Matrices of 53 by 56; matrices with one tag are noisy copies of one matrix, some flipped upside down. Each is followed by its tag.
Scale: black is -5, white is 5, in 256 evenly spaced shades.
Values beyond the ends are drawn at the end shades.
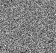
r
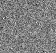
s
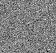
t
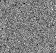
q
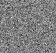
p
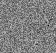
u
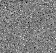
r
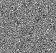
t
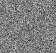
t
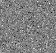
t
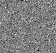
r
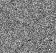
t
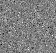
u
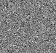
r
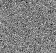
r
